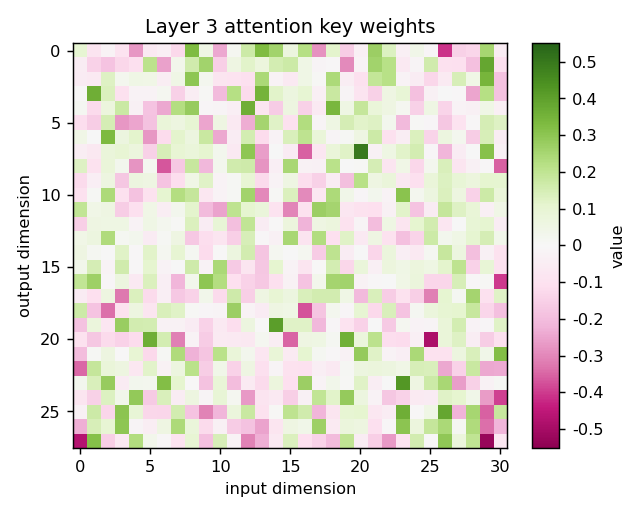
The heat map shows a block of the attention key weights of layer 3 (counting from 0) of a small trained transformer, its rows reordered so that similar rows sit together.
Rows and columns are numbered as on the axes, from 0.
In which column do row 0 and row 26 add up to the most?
8
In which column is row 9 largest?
20
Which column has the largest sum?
18
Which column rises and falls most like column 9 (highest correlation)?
29
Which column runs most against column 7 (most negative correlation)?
5
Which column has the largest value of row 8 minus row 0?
26
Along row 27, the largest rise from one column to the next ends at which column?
1
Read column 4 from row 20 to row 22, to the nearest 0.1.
-0.1 0.1 -0.1
